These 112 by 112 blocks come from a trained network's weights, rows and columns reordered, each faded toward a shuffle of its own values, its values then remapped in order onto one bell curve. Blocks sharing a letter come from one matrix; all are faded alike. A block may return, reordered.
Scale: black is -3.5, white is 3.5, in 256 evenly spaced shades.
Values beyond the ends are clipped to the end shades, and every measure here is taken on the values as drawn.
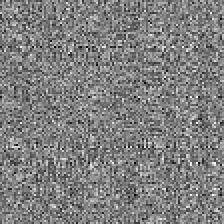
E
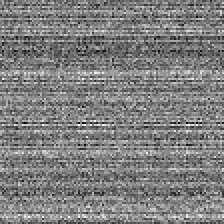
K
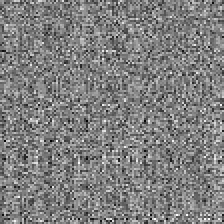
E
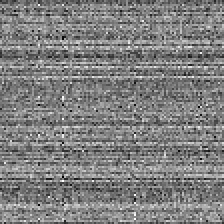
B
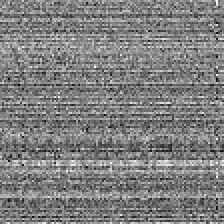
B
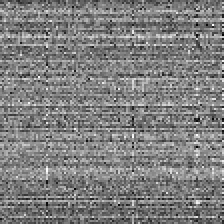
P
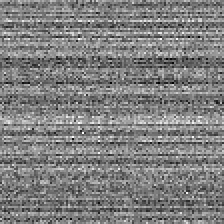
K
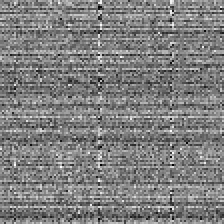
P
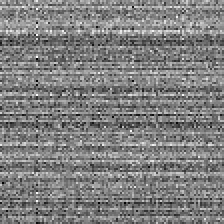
B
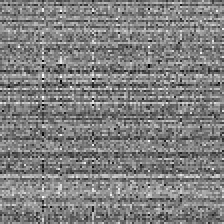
P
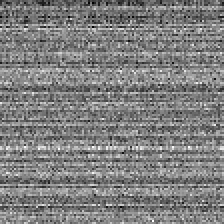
K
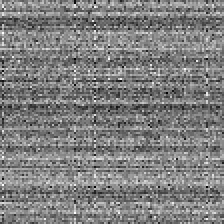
P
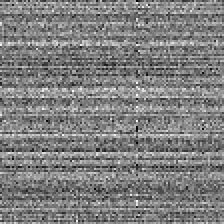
B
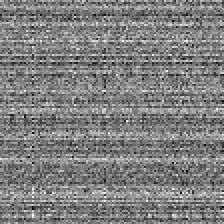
B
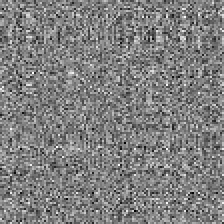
E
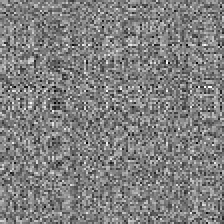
E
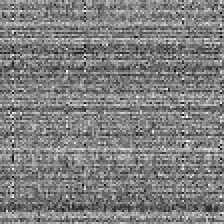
B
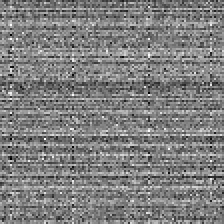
P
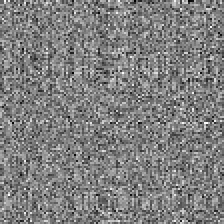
E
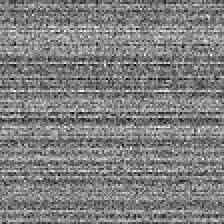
K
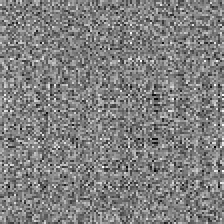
E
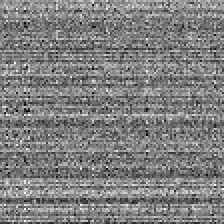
P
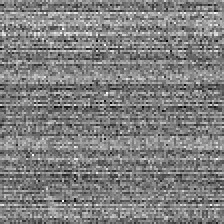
K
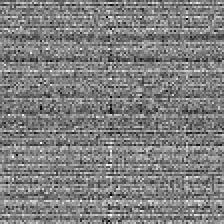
B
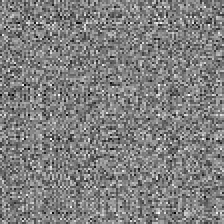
E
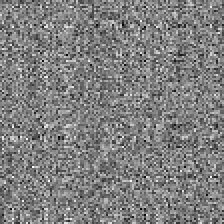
E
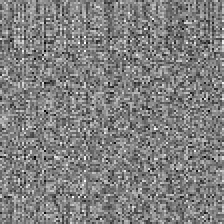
E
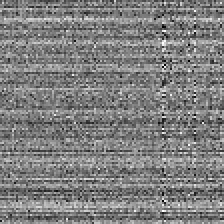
P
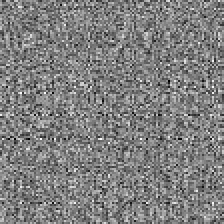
E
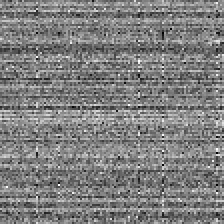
P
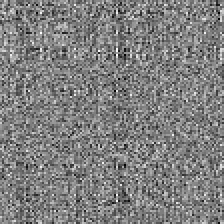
E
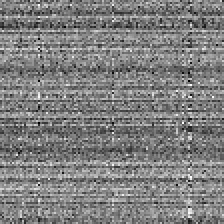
P
